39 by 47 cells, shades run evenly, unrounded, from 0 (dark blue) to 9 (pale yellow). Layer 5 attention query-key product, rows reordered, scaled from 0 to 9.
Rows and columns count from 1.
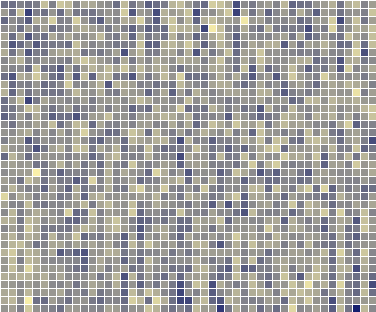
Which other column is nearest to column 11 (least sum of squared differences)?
34
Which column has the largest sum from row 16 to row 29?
17
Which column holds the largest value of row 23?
12
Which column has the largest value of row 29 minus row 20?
4
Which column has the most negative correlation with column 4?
24
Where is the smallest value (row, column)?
39, 45
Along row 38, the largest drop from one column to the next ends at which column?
5
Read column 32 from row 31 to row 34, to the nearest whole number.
7 5 7 3
